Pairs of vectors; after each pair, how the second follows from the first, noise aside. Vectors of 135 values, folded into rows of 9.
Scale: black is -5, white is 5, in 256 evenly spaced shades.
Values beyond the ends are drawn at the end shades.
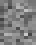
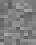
shrunk.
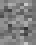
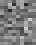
sign-scrambled.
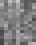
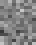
sign-scrambled.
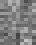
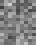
reversed.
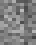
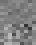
reversed, negated, partly zeroed.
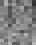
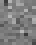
negated, partly zeroed.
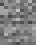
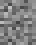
shuffled.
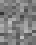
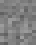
shrunk.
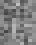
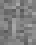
shrunk.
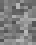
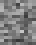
negated.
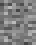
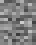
reversed.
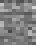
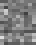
reversed.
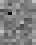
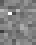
negated, partly zeroed.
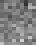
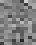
sign-scrambled.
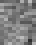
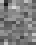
reversed.
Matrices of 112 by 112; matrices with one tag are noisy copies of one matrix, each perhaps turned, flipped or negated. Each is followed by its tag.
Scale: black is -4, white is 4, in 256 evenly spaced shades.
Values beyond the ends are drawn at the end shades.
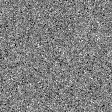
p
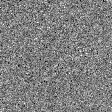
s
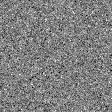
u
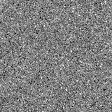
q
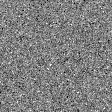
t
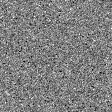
q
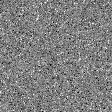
t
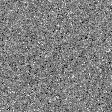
s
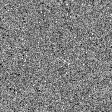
t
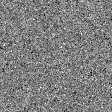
t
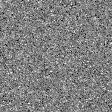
q
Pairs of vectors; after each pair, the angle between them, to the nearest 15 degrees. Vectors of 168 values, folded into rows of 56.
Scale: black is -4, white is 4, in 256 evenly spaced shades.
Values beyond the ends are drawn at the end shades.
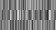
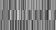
15 degrees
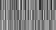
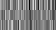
120 degrees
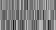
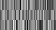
150 degrees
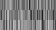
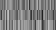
15 degrees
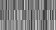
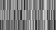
150 degrees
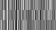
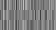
45 degrees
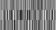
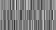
45 degrees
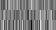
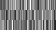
75 degrees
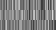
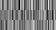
135 degrees
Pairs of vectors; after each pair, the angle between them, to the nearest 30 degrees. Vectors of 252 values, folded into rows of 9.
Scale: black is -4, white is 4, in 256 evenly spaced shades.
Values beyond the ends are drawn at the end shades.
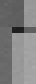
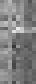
150 degrees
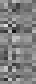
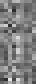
30 degrees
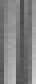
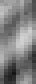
120 degrees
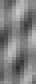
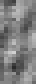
30 degrees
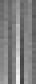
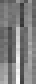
30 degrees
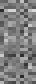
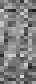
150 degrees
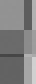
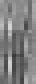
60 degrees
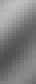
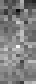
120 degrees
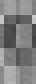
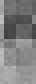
60 degrees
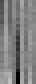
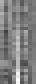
150 degrees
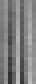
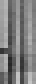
30 degrees
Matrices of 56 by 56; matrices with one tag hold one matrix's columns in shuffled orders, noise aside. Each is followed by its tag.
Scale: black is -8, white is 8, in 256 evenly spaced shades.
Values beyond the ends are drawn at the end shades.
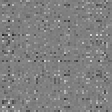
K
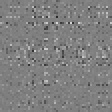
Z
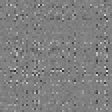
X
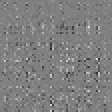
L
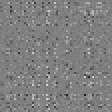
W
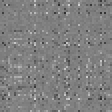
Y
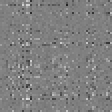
Y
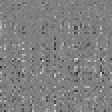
L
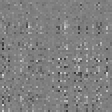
L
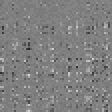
L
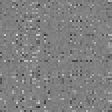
K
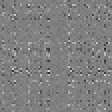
X
